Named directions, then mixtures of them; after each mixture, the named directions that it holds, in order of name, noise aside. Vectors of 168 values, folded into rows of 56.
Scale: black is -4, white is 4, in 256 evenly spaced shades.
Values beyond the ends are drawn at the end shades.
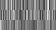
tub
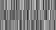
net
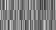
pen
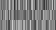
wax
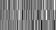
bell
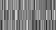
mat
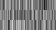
pen, wax.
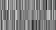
mat, net, tub.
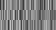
mat, pen, tub.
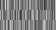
pen.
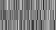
bell, net, tub.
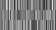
mat, tub, wax.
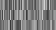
pen, tub, wax.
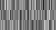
net, pen, tub.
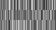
wax.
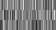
mat, net.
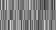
pen.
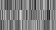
net, pen, tub.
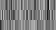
tub.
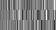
bell.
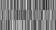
wax.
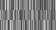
pen.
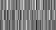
mat, net.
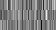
bell, tub.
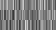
mat, net, pen.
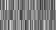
pen.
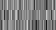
mat.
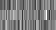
bell, net.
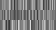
net, wax.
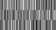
mat, net.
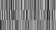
tub.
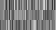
tub, wax.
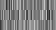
bell, tub.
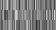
mat, wax.
